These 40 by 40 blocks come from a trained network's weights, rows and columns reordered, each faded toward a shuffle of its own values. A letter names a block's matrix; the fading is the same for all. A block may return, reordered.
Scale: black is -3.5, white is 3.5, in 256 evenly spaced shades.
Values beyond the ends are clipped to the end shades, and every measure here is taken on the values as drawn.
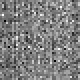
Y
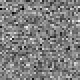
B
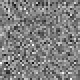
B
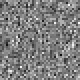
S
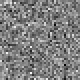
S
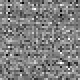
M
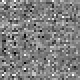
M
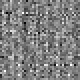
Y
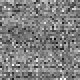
M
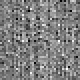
Y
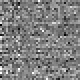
M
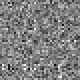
B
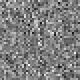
S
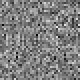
S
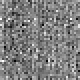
Y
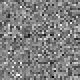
B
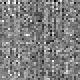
Y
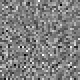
B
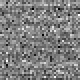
M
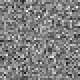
B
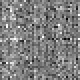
Y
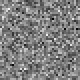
S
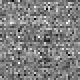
M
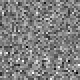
B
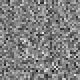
S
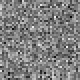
S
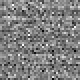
M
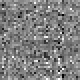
M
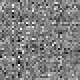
M
